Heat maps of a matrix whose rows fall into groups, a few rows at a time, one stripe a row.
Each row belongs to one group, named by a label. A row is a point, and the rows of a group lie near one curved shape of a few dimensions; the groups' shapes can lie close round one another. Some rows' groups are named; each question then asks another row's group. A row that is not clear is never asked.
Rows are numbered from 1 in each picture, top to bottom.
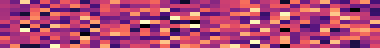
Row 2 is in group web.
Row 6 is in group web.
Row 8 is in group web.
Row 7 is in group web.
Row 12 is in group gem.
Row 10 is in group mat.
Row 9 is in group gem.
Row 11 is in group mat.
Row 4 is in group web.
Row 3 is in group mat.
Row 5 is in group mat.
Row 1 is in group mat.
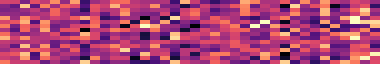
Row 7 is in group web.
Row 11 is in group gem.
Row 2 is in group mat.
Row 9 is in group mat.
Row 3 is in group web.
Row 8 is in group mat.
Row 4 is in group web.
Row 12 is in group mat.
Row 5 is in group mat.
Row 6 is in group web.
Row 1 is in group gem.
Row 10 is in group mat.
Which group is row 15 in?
web
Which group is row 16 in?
mat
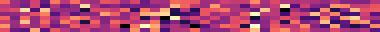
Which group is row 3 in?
web
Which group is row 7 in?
web
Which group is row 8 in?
web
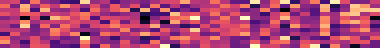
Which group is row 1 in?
mat
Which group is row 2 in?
mat
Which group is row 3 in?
web
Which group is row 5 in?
web
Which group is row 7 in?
mat
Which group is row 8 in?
web
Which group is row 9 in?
gem
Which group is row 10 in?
mat
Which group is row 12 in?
mat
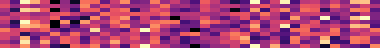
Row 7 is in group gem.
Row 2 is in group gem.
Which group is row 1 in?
gem
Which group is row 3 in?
gem
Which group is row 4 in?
gem
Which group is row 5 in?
web
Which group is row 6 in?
gem
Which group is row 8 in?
web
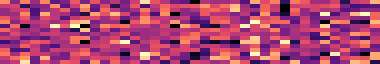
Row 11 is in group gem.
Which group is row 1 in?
web
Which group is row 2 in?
gem
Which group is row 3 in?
gem
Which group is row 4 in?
web
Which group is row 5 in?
web
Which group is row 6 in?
web
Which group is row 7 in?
gem
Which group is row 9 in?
web
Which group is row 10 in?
web
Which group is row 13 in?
web
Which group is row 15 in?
web
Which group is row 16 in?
mat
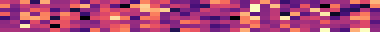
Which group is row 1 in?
web
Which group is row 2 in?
web
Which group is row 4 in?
mat
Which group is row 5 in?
gem
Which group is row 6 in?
web
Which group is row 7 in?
gem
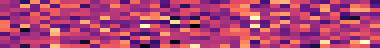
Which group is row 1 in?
web
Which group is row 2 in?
mat
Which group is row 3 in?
web
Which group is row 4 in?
web
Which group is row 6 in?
mat
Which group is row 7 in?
web
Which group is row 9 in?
web
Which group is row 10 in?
web
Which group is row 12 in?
web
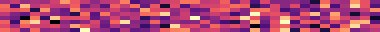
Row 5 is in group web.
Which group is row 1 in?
web
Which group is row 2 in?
mat
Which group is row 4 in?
mat
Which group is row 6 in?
gem
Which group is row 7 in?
mat
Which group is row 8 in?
mat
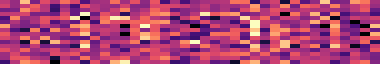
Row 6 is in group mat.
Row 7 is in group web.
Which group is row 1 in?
mat
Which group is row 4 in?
gem
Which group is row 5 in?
gem
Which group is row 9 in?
web
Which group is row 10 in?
web
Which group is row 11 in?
web
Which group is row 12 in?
mat
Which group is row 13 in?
web
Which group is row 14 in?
gem
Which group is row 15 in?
gem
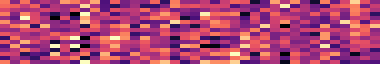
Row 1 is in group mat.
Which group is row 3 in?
web
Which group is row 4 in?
gem
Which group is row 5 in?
gem
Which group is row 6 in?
mat
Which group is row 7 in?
web
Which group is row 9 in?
web
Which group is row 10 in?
gem
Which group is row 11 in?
gem
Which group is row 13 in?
gem
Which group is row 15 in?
gem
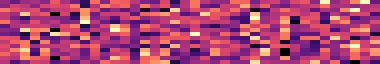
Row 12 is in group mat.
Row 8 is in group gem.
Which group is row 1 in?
web
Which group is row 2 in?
gem
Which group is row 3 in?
mat
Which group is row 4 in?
gem
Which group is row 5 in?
mat
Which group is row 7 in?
gem
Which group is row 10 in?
mat
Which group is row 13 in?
web
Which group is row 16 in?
mat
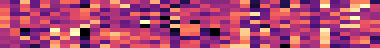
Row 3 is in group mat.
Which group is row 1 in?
mat
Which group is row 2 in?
web
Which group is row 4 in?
web
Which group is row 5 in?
mat
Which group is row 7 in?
mat
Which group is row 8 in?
gem
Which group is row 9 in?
gem
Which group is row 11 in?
web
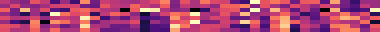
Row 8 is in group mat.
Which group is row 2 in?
gem
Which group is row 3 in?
web
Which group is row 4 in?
web
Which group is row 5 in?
mat
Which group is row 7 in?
mat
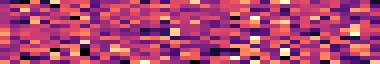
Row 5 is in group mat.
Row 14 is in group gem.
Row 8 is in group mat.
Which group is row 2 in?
gem
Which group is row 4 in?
gem
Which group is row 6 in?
web
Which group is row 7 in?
gem
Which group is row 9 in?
mat
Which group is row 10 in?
mat
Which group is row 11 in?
mat
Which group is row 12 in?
mat
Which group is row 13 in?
gem
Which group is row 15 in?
gem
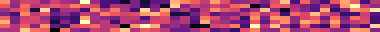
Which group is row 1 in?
mat
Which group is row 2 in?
mat
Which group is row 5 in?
gem
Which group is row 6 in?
gem
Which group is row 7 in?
web
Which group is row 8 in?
gem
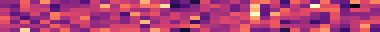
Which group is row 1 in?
web
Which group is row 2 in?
mat
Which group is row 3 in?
gem
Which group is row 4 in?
web
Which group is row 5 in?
web
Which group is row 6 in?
web
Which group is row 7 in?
web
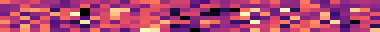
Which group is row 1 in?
web
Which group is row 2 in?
gem
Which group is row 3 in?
gem
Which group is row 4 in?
gem
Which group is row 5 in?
mat
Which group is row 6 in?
mat
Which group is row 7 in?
mat
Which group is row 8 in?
web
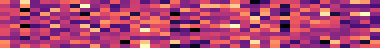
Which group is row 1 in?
mat
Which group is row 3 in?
gem
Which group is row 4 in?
web
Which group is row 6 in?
mat
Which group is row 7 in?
gem
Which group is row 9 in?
gem
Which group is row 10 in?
web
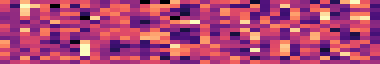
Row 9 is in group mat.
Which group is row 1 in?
mat
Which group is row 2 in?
gem
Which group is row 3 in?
mat
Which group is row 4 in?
mat
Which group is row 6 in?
web
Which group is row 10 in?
mat
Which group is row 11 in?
gem
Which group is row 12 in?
mat
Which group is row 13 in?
mat
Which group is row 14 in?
mat
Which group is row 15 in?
mat
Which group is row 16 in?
gem
